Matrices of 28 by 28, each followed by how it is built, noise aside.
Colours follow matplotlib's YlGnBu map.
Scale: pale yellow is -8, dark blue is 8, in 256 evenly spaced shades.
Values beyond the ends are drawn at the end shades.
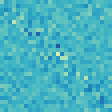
banded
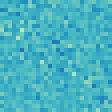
block diagonal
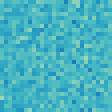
repeating rows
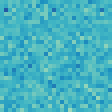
repeating columns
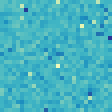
sparse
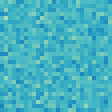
repeating rows
